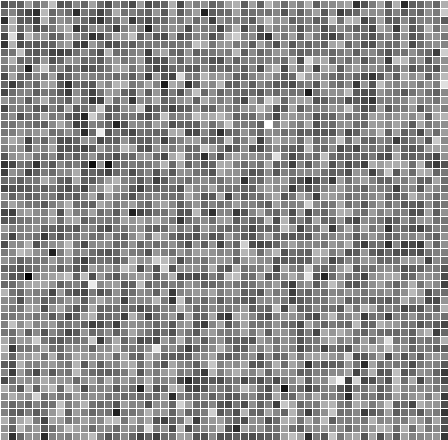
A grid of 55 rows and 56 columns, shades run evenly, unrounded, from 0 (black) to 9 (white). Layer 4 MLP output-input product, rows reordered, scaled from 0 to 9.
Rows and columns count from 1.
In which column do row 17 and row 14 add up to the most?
13
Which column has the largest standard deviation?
39
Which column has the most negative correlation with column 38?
46
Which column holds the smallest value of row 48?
24
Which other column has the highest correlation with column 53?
51
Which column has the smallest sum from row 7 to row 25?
11
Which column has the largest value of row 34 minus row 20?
21
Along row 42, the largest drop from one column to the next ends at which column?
55
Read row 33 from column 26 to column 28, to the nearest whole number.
4 5 5
